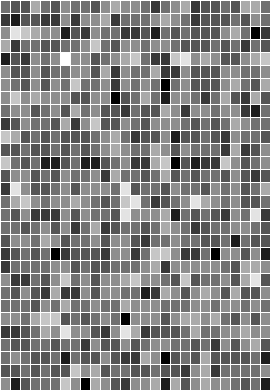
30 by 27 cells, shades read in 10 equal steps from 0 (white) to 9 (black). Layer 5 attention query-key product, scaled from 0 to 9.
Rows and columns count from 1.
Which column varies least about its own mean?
4
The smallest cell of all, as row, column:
5, 7
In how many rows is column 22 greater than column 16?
17
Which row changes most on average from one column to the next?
30
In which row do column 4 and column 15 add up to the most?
23
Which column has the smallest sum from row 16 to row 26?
13
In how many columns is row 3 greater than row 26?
14
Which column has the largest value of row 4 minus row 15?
2
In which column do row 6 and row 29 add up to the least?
8
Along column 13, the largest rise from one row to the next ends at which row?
25
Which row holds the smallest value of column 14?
16
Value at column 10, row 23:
6
